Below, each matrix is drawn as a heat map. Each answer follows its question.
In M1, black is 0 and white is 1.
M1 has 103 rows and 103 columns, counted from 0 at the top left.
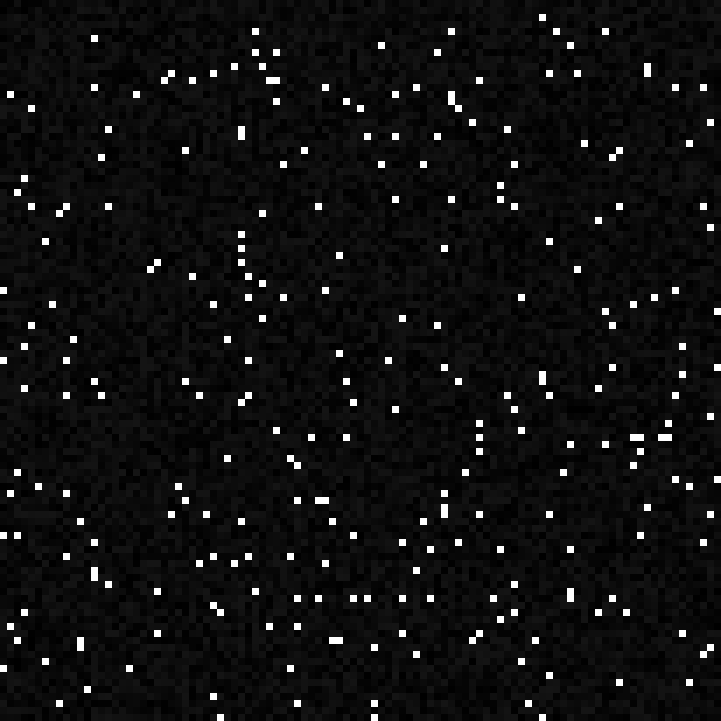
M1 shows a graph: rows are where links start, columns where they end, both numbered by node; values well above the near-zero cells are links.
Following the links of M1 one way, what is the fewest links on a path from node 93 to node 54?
6
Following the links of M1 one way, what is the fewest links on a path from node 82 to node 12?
7
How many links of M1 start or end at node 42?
9
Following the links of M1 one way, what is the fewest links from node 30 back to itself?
7
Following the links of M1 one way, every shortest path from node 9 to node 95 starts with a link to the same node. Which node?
node 92
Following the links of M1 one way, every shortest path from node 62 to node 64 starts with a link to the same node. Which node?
node 90
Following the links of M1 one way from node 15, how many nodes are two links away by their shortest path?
10
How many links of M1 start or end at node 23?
5
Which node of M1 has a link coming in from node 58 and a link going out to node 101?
node 73
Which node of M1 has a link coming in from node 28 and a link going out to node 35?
node 56
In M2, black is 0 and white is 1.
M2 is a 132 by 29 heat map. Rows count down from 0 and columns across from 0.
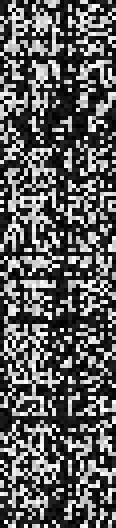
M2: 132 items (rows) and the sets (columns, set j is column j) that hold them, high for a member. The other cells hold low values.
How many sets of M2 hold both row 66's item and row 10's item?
9
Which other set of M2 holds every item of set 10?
25
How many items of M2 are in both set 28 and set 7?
9
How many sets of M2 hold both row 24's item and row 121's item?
1
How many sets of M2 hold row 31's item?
7
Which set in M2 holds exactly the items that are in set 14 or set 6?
9
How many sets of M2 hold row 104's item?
1
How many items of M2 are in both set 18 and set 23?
6
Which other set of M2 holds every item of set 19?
5
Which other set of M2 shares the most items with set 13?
3
